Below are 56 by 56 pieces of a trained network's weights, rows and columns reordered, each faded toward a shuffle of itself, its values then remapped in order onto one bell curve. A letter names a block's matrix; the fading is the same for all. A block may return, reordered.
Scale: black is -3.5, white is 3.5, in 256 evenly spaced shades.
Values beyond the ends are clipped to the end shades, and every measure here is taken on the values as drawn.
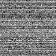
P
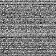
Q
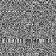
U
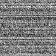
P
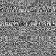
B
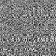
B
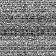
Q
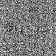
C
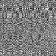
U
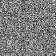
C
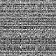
Q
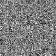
C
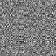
U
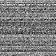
Q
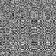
U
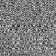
B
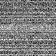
P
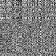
U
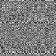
B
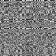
B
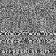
B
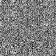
C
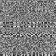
B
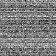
P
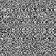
B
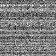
P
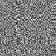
U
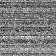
Q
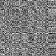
U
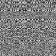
B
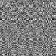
U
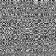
B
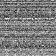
Q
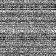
P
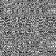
B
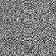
U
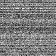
P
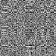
U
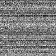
Q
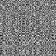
U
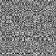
U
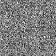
C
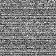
Q
